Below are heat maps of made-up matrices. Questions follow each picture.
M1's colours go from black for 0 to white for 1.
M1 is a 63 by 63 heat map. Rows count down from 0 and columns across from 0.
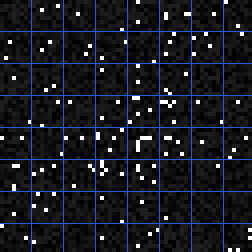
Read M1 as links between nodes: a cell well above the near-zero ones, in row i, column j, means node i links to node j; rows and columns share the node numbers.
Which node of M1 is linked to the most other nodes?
node 34
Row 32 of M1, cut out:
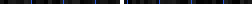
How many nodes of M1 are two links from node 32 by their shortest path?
3
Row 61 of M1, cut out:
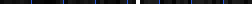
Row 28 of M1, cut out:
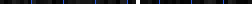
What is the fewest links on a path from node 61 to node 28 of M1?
2
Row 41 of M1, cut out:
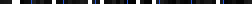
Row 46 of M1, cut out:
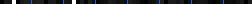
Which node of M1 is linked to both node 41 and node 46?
node 3
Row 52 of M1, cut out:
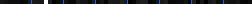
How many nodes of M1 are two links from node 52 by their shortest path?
1
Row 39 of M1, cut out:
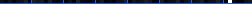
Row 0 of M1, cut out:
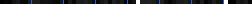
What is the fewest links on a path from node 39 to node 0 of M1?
7
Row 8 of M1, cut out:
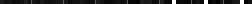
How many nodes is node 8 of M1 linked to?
3
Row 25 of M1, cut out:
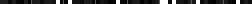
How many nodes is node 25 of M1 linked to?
8
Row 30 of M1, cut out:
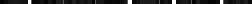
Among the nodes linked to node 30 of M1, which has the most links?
node 43
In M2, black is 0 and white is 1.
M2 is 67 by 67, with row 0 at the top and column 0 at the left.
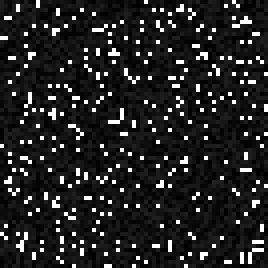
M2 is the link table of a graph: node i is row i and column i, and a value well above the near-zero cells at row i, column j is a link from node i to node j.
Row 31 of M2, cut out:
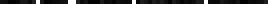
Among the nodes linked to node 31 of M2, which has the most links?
node 18
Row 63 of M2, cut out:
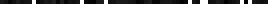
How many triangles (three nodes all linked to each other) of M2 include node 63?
2
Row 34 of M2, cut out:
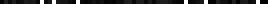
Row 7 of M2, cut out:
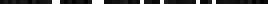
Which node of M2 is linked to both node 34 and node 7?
node 13
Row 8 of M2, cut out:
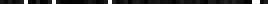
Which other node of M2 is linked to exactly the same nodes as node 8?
node 50
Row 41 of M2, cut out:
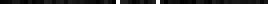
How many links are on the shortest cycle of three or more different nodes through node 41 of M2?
5
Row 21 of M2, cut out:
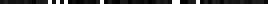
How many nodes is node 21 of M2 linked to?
7
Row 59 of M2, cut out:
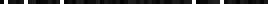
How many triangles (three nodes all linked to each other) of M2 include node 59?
0
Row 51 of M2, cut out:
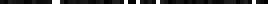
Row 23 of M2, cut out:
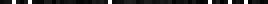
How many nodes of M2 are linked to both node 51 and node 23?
0
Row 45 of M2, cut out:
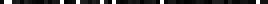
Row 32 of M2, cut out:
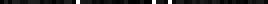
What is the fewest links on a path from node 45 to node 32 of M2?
2
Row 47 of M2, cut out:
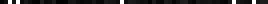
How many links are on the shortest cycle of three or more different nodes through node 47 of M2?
3
